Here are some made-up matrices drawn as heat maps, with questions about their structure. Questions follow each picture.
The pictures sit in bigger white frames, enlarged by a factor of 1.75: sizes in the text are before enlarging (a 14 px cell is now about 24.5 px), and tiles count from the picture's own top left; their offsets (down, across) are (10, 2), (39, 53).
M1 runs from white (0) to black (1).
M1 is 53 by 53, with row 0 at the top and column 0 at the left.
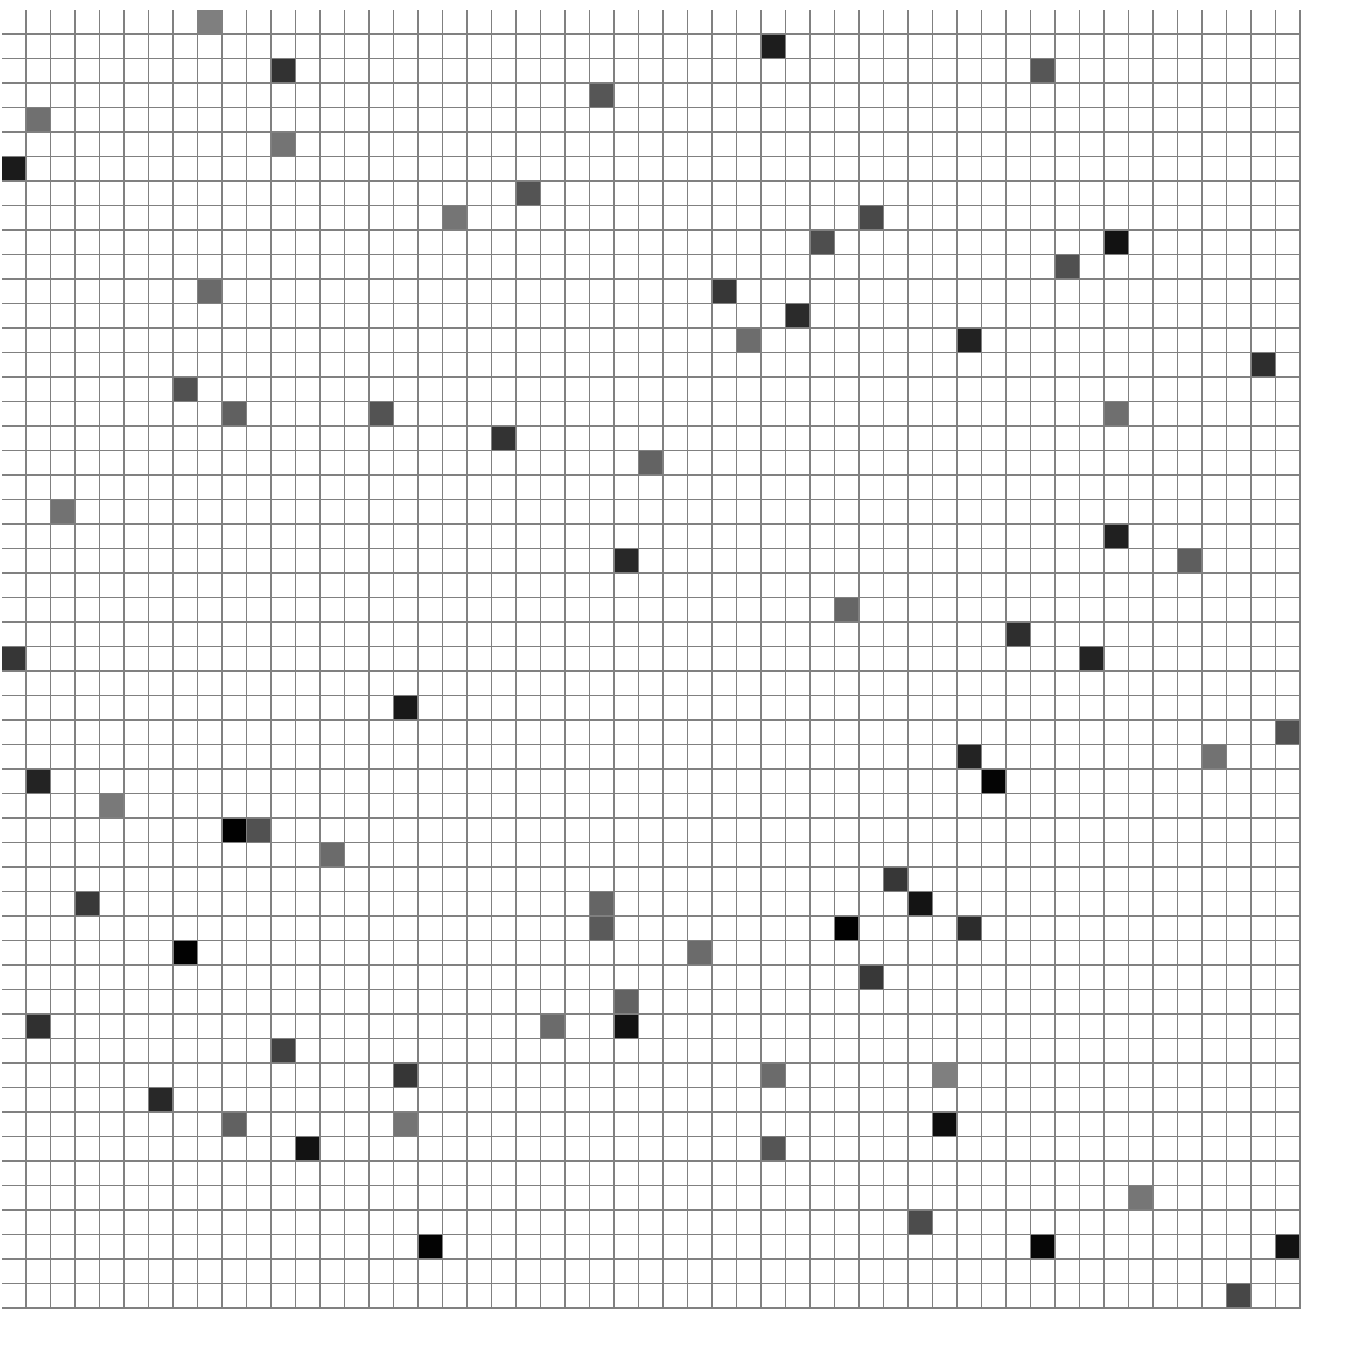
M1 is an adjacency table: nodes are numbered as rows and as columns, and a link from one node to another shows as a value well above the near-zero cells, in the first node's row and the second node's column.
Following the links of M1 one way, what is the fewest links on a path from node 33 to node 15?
4
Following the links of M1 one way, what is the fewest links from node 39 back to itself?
4
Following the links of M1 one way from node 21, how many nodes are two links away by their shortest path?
3
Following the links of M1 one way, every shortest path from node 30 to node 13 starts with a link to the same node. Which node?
node 49
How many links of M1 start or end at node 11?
5
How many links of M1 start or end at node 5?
1
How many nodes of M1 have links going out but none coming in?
2
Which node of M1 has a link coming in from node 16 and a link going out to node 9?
node 45
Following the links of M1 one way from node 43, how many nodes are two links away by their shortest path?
7
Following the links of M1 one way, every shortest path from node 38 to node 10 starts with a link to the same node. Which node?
node 28
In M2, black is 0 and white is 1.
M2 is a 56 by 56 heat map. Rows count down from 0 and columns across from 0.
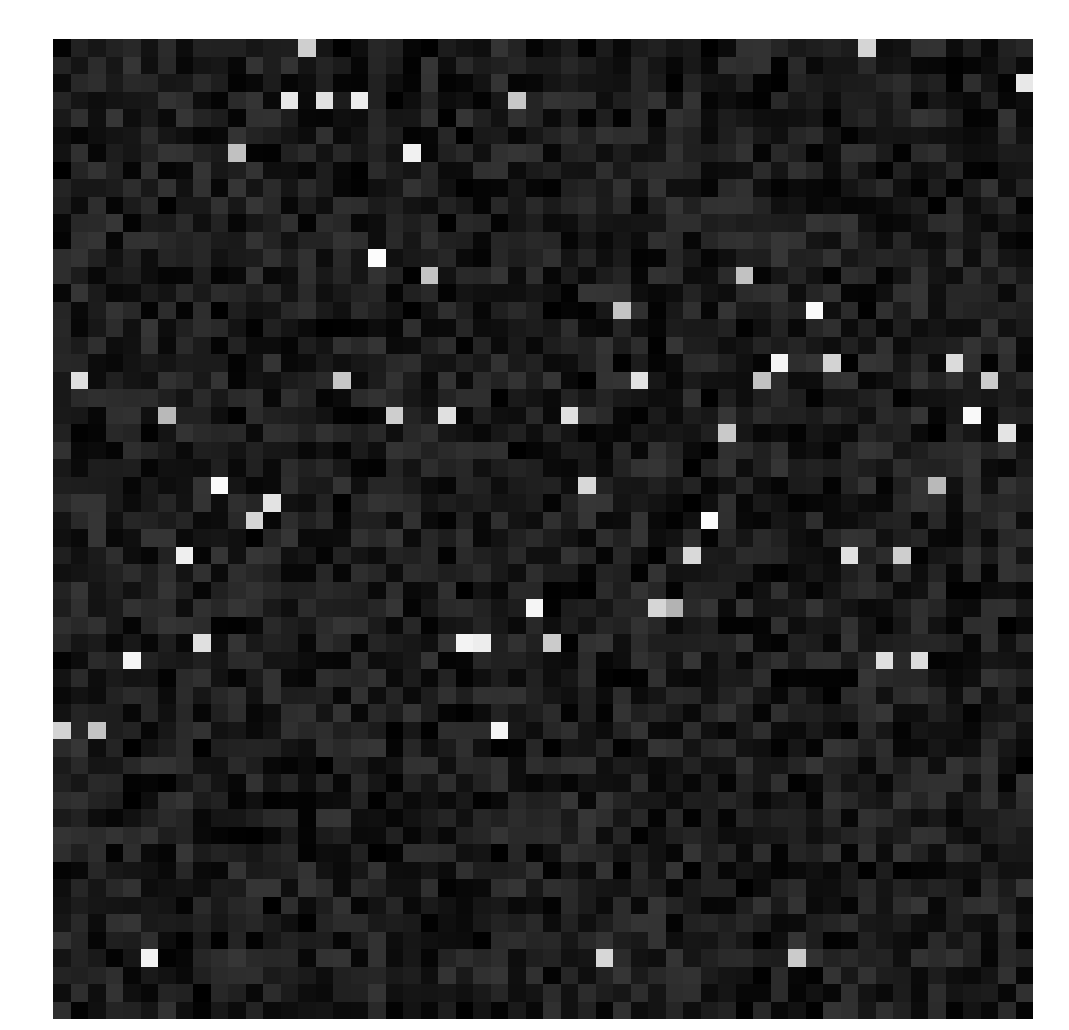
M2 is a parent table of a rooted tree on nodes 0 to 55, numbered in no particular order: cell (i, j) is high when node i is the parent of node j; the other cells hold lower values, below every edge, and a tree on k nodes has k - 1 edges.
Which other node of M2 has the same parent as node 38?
54
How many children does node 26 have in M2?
1
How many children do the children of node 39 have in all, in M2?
6
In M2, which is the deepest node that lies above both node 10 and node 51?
3
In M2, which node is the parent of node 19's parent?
13
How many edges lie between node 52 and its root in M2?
3
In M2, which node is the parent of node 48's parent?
21
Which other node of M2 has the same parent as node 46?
14
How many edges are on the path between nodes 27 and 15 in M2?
2
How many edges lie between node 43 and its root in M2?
2
